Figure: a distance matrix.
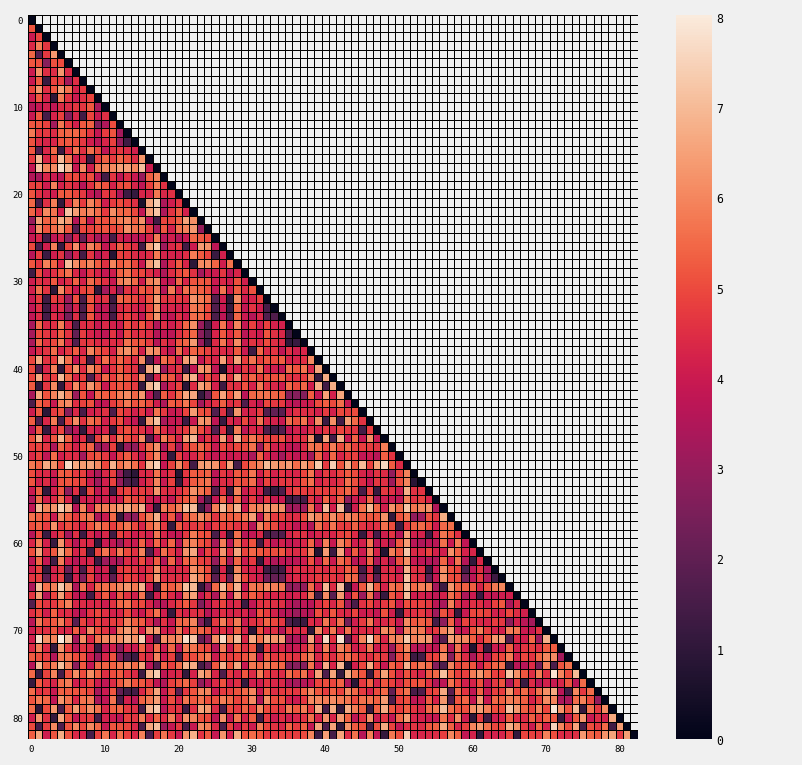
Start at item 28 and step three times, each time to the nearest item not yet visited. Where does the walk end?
18
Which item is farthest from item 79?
71
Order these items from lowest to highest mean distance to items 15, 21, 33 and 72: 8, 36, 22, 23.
36, 22, 8, 23
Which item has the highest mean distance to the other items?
51
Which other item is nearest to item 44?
76
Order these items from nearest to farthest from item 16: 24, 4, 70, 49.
24, 49, 70, 4
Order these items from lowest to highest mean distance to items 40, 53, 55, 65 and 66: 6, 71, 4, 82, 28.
6, 82, 71, 4, 28
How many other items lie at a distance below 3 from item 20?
6
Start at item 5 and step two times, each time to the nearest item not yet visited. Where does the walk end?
63
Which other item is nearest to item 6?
55
